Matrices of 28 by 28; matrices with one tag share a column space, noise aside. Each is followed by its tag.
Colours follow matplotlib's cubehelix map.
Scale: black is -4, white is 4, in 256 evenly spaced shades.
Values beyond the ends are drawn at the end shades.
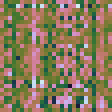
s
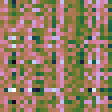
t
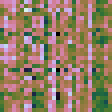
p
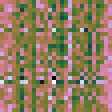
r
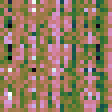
p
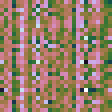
t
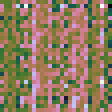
s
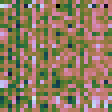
s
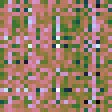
t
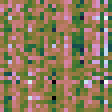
r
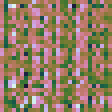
s
